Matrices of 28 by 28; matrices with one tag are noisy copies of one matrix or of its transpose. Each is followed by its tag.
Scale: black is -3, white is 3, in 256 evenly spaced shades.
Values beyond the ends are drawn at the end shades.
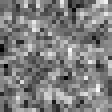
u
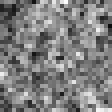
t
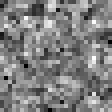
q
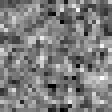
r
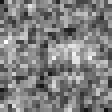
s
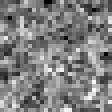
u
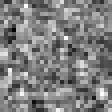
q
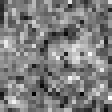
s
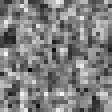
q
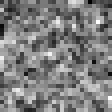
t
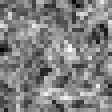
u
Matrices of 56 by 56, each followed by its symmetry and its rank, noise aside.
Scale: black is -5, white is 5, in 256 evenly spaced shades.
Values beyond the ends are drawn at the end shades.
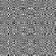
no symmetry, rank three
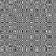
antisymmetric, rank two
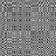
symmetric, rank two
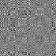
symmetric, rank three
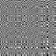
antisymmetric, rank two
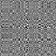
no symmetry, rank three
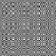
symmetric, rank two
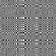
no symmetry, rank one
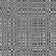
antisymmetric, rank two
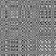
symmetric, rank two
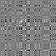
symmetric, rank two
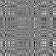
no symmetry, rank two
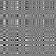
no symmetry, rank one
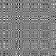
antisymmetric, rank two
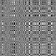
no symmetry, rank one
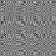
no symmetry, rank two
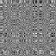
no symmetry, rank three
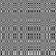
no symmetry, rank one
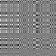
no symmetry, rank one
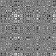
symmetric, rank three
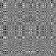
no symmetry, rank two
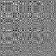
no symmetry, rank three
